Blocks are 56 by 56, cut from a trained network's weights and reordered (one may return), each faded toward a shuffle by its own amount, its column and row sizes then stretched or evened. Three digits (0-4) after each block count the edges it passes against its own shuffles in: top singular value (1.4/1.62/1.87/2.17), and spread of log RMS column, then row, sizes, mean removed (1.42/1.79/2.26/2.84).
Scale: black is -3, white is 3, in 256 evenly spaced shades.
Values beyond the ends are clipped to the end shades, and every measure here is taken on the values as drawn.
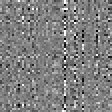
3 4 1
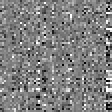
4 4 2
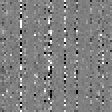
3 4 0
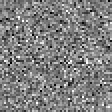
0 0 0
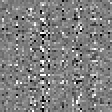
3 4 1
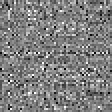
3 0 3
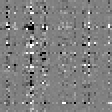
2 4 3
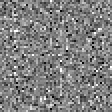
0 2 0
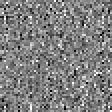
3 2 0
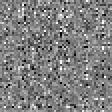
1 3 2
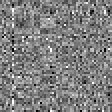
3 1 1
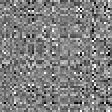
3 3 2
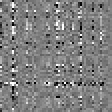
3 4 2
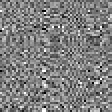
4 1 2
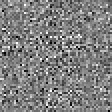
3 2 2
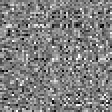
3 1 2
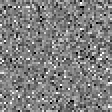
2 1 0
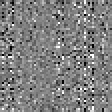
4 4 1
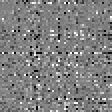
2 3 3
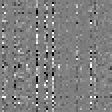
2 4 1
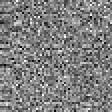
3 0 0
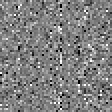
1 3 0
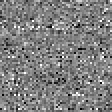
0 0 3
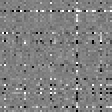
3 2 3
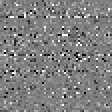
1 2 4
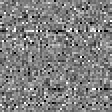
3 0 2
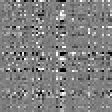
4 4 4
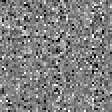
2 3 0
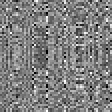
4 3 0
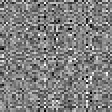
4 2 2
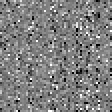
1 4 0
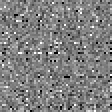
1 1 3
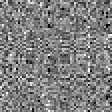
4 2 0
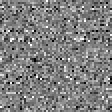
1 0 3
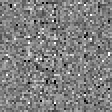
0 2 1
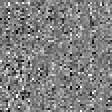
0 3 1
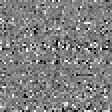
1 2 3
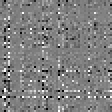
2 4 3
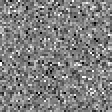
0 0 1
